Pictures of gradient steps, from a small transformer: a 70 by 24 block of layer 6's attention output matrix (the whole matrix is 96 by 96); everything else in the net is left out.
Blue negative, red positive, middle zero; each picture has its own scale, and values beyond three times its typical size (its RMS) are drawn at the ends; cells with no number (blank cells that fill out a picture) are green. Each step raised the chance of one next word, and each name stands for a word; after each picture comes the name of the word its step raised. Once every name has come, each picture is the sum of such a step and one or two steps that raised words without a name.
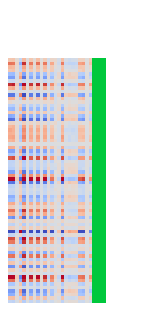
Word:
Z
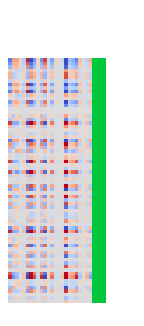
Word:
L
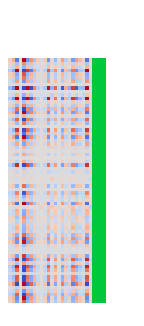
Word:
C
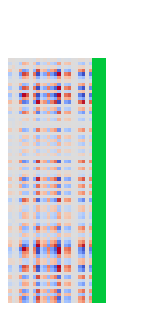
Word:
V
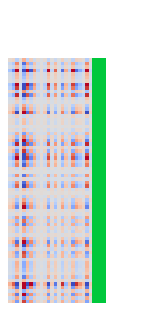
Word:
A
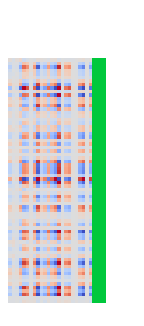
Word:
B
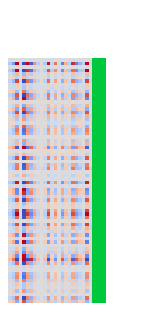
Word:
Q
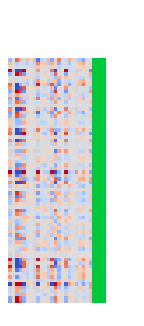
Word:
C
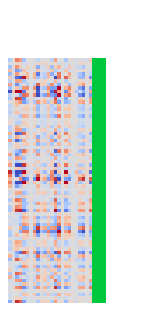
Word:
Z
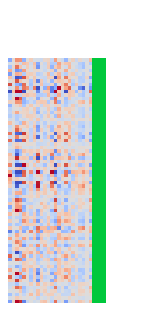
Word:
Z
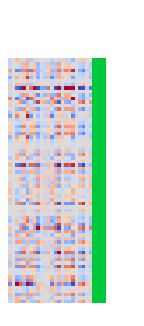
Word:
C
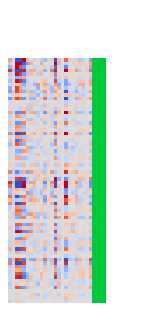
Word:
Q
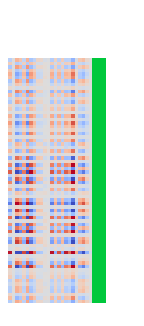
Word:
Z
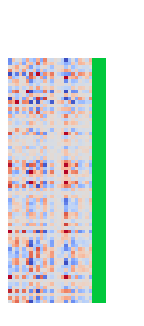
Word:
V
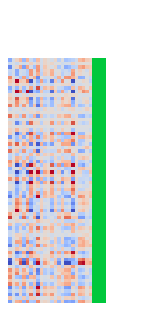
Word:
B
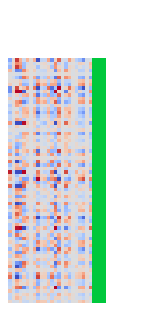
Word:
L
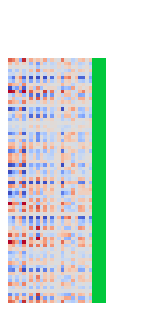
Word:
C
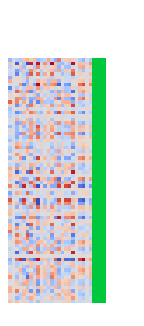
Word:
Q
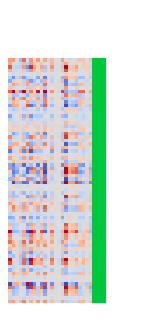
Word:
B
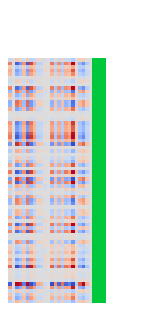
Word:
B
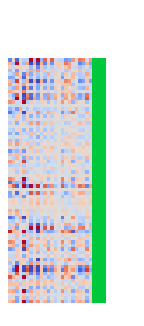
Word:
V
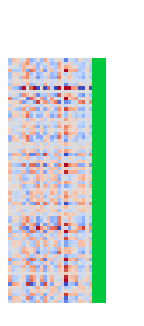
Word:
C
